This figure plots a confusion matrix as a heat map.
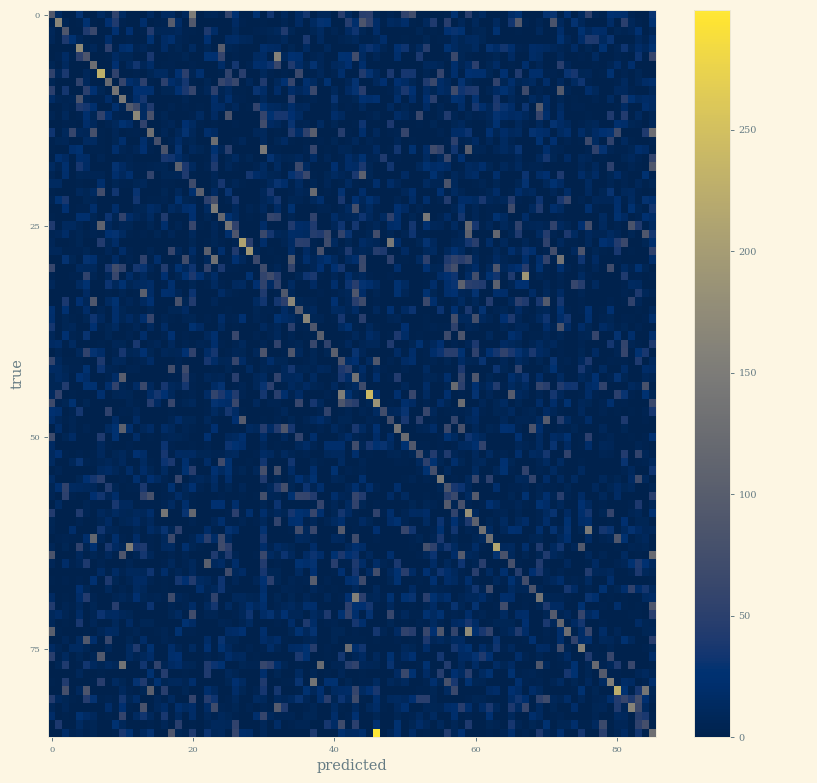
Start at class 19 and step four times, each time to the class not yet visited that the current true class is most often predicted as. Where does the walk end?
32
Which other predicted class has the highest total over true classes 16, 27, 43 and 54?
30
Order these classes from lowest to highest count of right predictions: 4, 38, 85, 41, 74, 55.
74, 41, 38, 85, 55, 4
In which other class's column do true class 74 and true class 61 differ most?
76
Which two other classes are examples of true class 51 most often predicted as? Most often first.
43, 61
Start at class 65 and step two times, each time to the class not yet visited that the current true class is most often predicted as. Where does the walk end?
23
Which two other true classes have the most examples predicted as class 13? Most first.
33, 82
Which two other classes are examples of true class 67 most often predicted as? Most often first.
37, 44
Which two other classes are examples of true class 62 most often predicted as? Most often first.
6, 80
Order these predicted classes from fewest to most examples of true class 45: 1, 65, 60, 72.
72, 60, 1, 65
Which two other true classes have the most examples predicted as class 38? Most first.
77, 28
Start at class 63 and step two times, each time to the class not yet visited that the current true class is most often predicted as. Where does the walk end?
69
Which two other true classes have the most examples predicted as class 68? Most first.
49, 55
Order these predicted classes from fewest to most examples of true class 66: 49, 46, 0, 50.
0, 49, 50, 46
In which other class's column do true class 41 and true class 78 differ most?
46
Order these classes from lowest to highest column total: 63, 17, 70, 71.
71, 17, 70, 63
